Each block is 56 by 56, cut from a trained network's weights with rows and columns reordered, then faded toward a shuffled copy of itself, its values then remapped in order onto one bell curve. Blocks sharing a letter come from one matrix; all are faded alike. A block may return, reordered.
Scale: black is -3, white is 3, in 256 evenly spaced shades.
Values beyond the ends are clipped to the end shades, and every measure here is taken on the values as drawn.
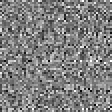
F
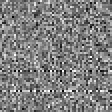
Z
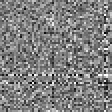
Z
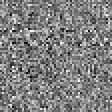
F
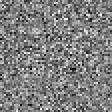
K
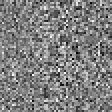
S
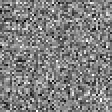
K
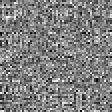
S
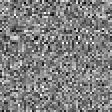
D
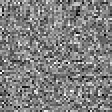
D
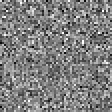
D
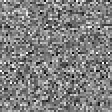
K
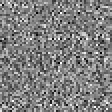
K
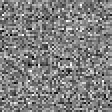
D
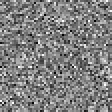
K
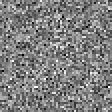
K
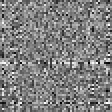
Z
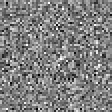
D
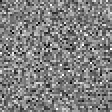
K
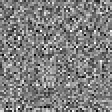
D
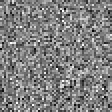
D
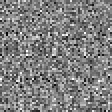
D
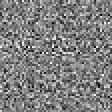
F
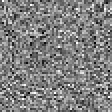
K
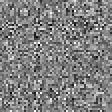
F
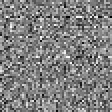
F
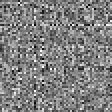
Z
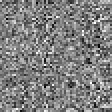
S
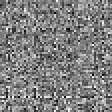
Z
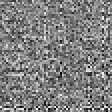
Z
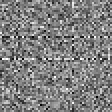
Z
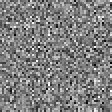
S
